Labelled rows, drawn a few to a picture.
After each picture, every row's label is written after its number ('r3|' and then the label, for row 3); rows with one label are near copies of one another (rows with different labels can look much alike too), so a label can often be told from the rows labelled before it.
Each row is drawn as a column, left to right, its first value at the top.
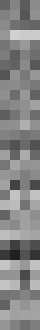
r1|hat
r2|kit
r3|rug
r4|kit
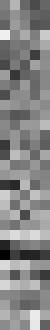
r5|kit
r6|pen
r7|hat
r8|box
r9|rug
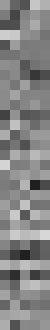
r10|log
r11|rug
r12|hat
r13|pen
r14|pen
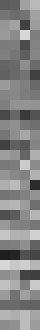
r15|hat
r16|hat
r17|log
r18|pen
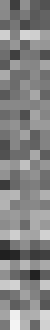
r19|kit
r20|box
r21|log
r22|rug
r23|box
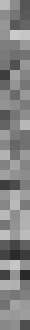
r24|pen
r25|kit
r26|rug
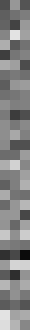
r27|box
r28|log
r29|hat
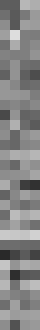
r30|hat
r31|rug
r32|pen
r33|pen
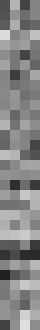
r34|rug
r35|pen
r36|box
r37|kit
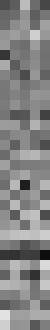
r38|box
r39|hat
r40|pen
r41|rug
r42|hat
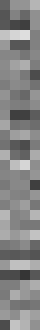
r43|rug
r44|log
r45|log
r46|pen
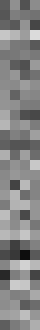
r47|rug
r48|kit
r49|hat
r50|log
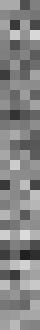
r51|pen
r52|log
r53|hat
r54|kit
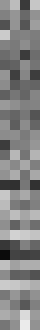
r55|kit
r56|pen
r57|box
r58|pen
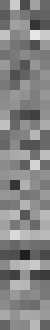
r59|rug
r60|pen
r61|hat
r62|log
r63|rug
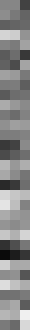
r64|kit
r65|kit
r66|box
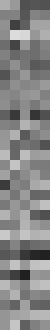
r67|pen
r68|log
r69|rug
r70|hat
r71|hat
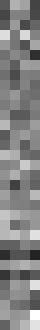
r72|rug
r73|pen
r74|log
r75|box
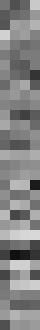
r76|rug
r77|hat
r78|hat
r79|pen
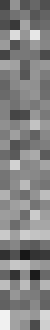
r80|box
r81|log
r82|hat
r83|rug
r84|box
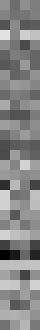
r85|kit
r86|hat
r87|log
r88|kit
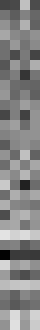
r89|hat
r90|box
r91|pen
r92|box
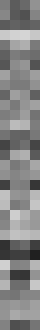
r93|kit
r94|rug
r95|rug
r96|kit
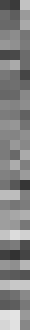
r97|box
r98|box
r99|pen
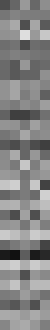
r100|hat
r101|hat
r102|log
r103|hat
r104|kit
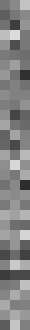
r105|rug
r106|log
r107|pen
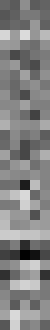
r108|rug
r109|box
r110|kit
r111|hat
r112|rug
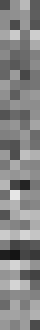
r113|hat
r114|kit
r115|pen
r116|rug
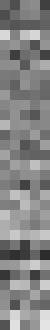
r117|rug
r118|box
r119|kit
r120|log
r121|box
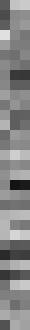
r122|rug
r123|pen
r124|pen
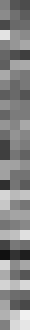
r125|kit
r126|box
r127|box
